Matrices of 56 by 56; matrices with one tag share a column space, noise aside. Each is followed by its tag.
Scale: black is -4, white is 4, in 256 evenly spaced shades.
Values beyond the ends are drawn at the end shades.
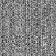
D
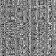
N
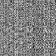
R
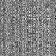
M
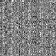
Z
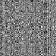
Z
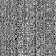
N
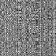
M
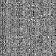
D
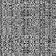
D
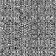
N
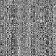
N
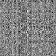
Z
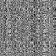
M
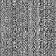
R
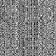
N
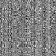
M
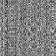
R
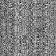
D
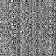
Z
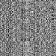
M
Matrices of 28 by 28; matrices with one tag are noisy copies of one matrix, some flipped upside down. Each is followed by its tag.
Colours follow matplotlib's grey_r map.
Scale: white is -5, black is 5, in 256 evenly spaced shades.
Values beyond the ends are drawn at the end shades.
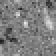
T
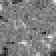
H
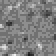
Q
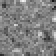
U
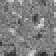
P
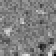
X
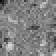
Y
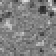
X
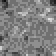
H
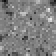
H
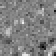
X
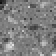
Y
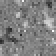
T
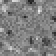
Q
